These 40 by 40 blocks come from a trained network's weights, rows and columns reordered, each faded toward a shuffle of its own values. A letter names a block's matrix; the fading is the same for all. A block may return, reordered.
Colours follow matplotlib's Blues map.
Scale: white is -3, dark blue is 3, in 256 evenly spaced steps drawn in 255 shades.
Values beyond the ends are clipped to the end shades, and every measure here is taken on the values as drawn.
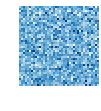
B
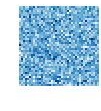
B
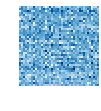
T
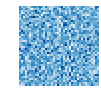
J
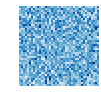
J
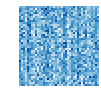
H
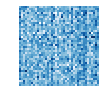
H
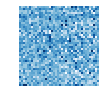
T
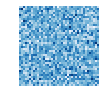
J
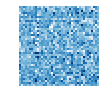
T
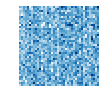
H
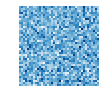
B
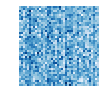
H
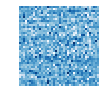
T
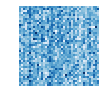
H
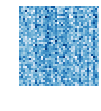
H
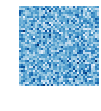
J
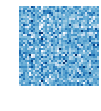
T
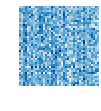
H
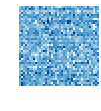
T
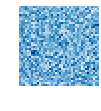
J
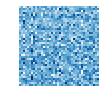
T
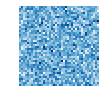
B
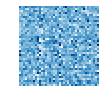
T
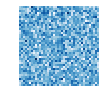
B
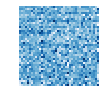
T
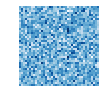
J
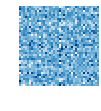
T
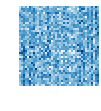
H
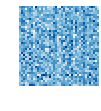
H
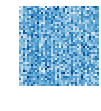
H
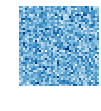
B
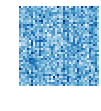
H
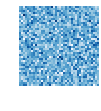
B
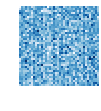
H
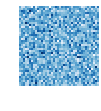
J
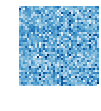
T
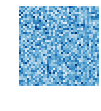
B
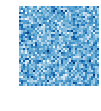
B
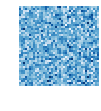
J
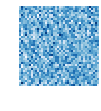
J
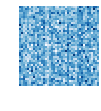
H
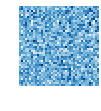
B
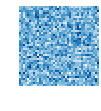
J
